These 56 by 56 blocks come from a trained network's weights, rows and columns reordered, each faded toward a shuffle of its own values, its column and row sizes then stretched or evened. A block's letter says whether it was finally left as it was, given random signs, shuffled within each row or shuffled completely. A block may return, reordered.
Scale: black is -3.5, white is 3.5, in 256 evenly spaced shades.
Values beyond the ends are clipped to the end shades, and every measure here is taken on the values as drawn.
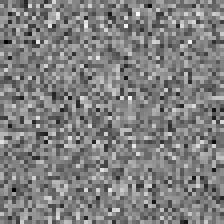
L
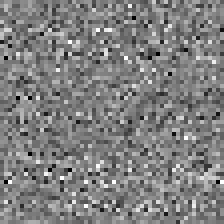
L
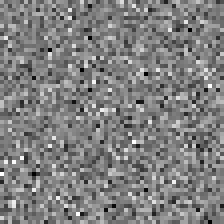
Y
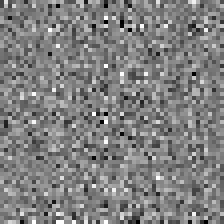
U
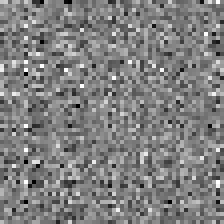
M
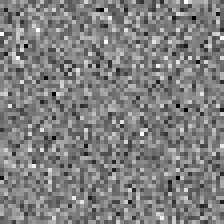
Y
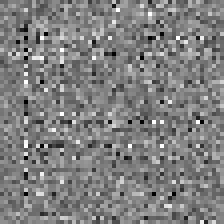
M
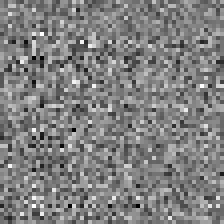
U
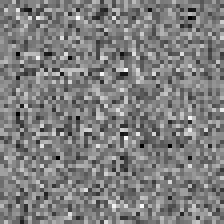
U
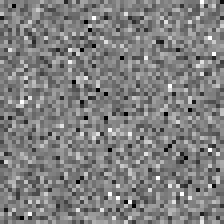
Y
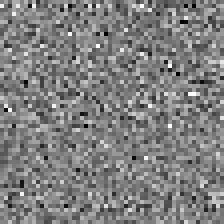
L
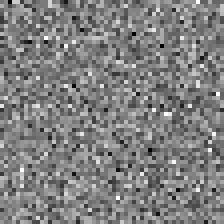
Y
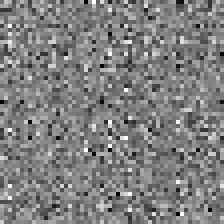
U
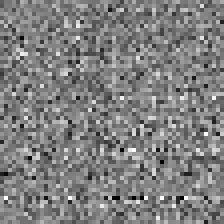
L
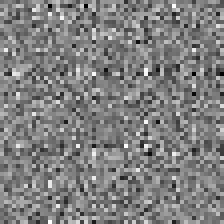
M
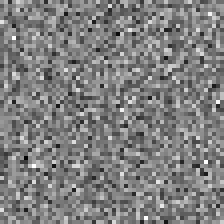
Y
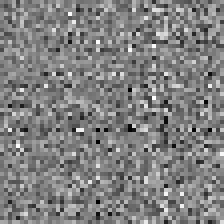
U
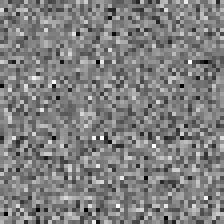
L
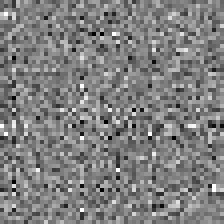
M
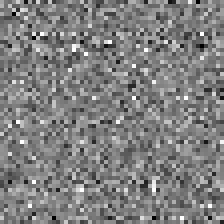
L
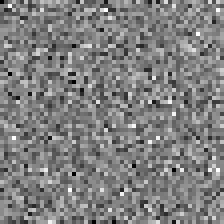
L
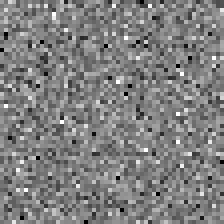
Y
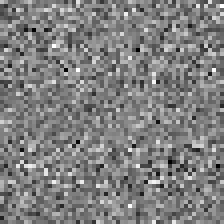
L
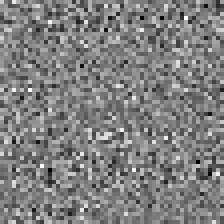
L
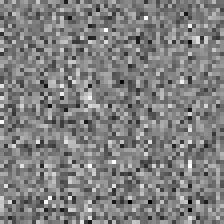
U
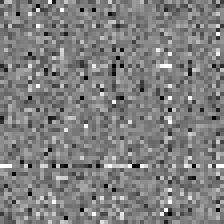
U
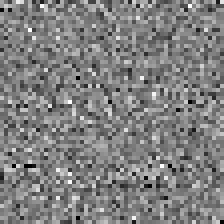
L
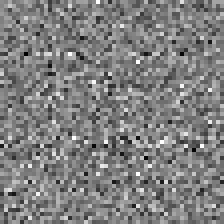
L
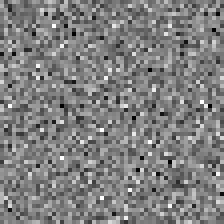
Y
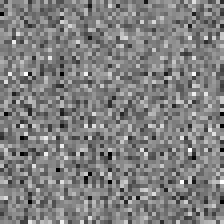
M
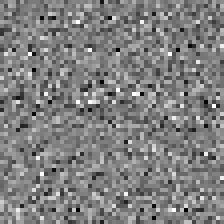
L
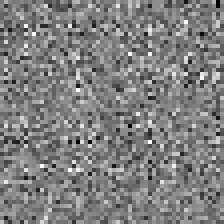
U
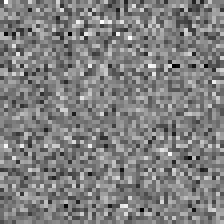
L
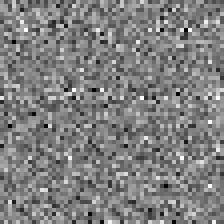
L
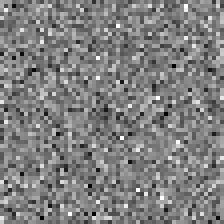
Y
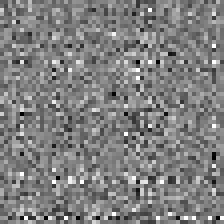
M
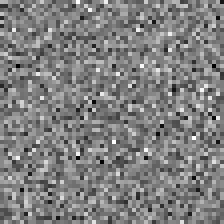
Y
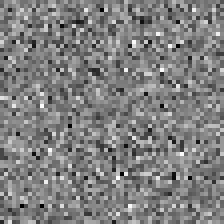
L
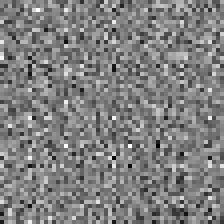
M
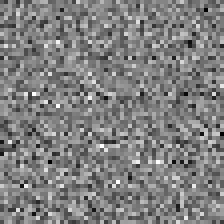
L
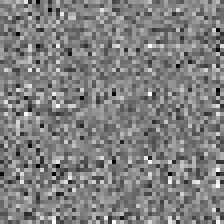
U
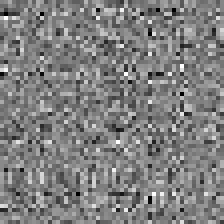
M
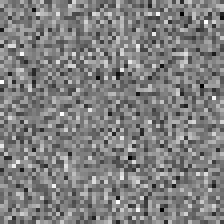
Y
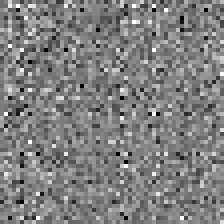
M
